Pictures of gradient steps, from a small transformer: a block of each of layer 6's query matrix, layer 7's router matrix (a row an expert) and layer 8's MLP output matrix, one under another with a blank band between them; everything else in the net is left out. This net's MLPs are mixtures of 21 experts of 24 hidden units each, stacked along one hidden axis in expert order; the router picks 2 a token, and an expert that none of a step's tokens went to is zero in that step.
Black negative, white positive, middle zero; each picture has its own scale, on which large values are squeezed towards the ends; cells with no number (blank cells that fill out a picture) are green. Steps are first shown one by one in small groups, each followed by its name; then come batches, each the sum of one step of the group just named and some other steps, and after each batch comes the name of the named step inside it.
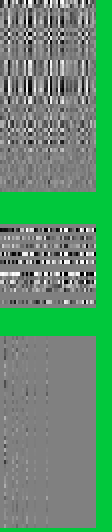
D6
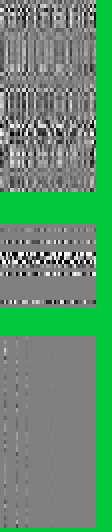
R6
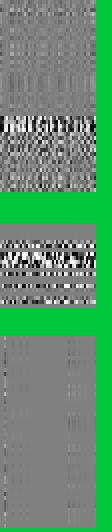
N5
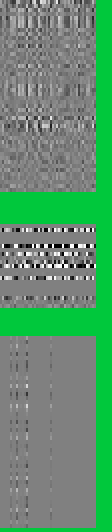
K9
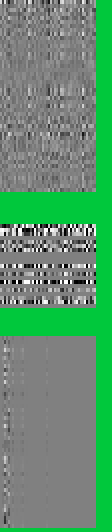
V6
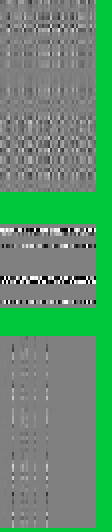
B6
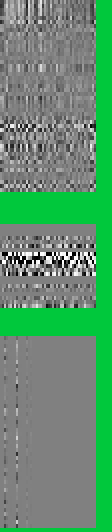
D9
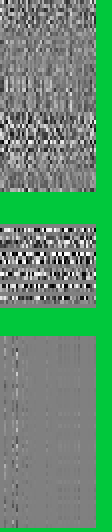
R6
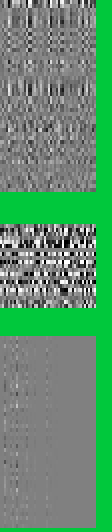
D6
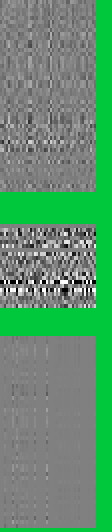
D9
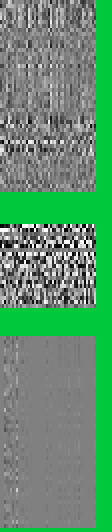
D9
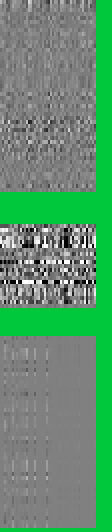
V6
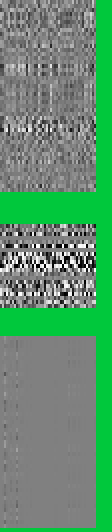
N5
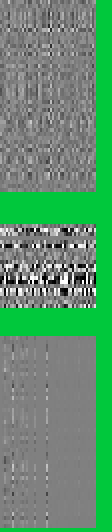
B6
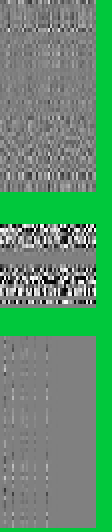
B6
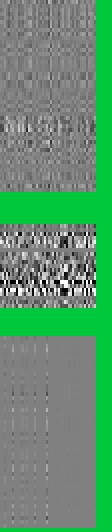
N5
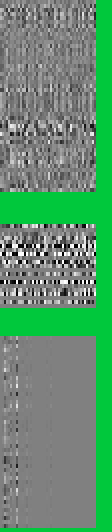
R6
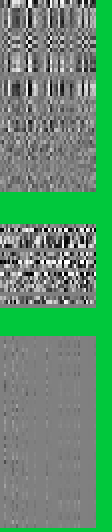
D6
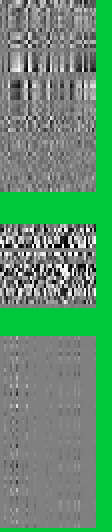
K9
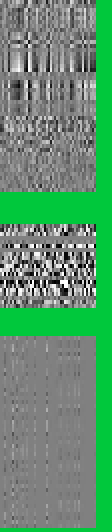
N5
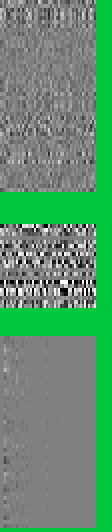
R6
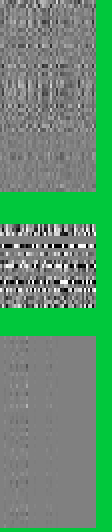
K9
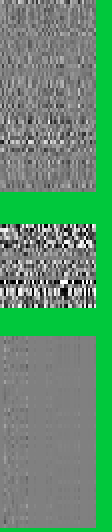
V6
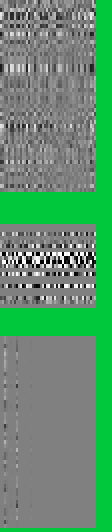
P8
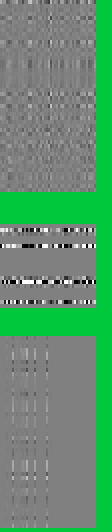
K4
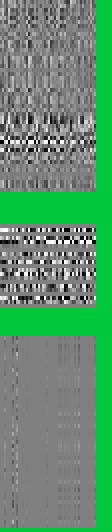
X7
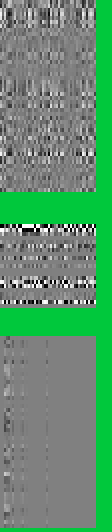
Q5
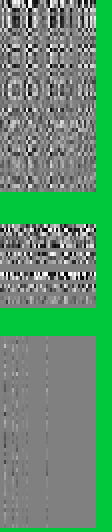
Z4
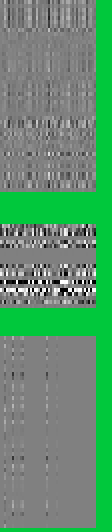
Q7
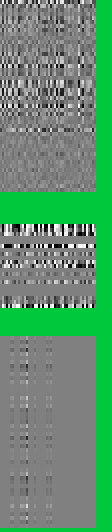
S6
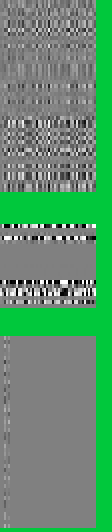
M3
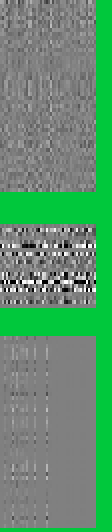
K4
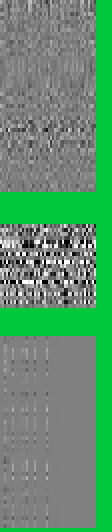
K4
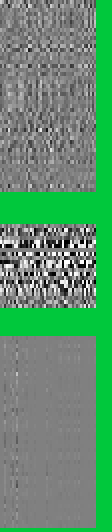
Z4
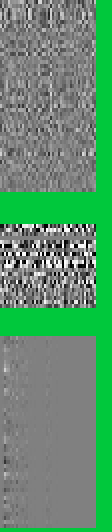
Q5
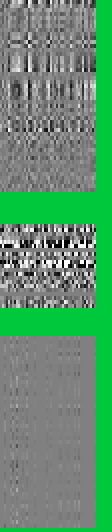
S6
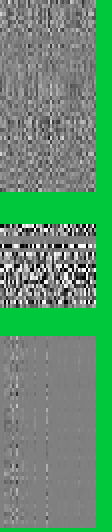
Q5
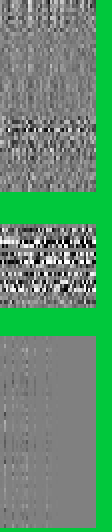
Q7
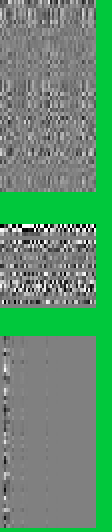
Q5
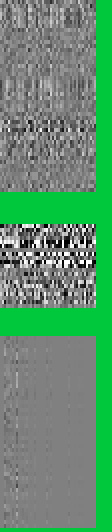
Q5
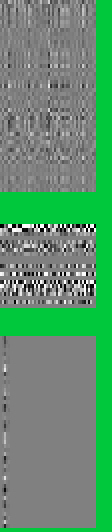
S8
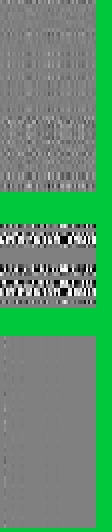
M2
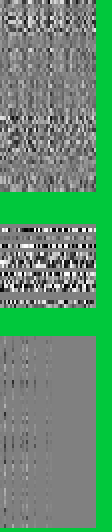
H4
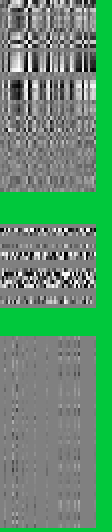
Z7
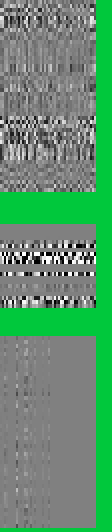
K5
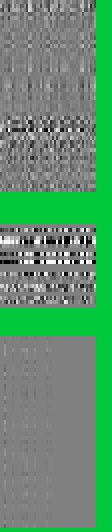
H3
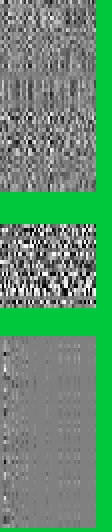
H4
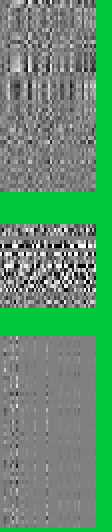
Z7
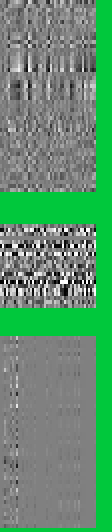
Z7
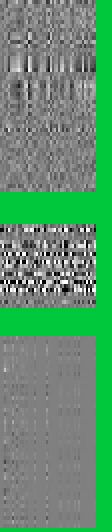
Z7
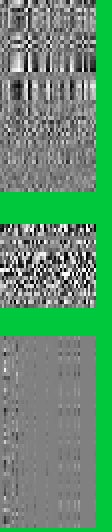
Z7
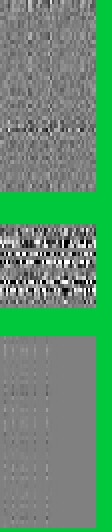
H3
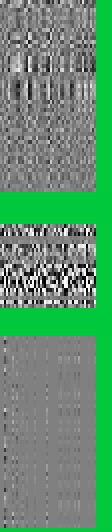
Z7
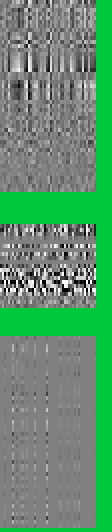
Z7
